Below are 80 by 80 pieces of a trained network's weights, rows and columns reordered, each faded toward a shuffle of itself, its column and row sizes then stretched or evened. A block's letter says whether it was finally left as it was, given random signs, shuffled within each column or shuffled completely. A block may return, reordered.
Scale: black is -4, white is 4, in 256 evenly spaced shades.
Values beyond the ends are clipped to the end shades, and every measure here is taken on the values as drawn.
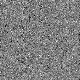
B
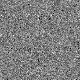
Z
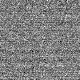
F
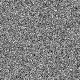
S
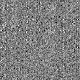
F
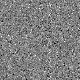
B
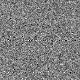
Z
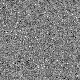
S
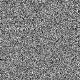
Z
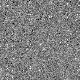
Z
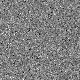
S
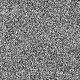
S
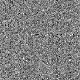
F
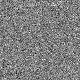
S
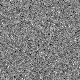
S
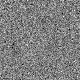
S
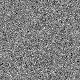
S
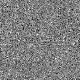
Z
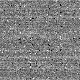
F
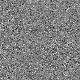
Z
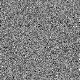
Z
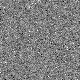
S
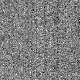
B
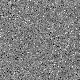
S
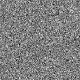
F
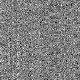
F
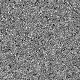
S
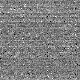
F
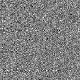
F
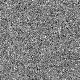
S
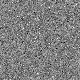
S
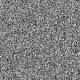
S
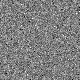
S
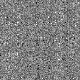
F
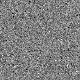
Z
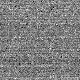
F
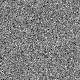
S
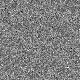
S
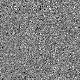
Z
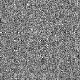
F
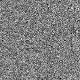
Z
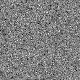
S
